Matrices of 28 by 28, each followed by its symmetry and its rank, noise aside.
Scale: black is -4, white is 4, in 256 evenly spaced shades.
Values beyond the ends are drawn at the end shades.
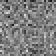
no symmetry, rank six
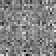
no symmetry, rank six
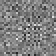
antisymmetric, rank four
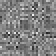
symmetric, rank six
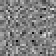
no symmetry, rank four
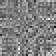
symmetric, rank four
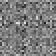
no symmetry, rank four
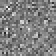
symmetric, rank six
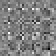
symmetric, rank three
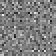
no symmetry, rank six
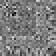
symmetric, rank six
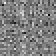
antisymmetric, rank six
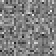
no symmetry, rank six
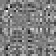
antisymmetric, rank four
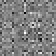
no symmetry, rank four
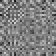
symmetric, rank three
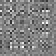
symmetric, rank three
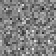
no symmetry, rank six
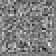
antisymmetric, rank six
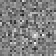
symmetric, rank six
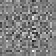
no symmetry, rank three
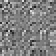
antisymmetric, rank four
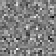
no symmetry, rank six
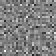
antisymmetric, rank six
